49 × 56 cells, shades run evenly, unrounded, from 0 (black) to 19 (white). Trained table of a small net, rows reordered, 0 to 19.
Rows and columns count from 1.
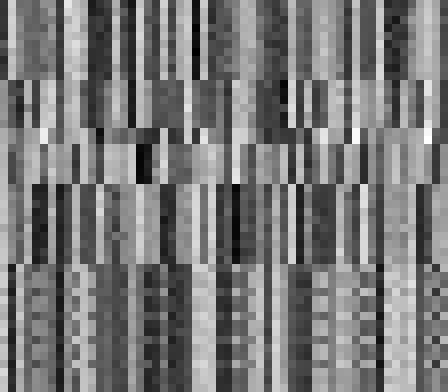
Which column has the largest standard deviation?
25
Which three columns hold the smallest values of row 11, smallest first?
36, 17, 50
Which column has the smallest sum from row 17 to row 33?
22
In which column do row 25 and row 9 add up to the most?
18
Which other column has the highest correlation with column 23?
2
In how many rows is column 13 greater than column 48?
26
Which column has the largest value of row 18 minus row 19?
6
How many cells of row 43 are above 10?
22
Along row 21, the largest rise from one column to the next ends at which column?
11
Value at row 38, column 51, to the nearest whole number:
14
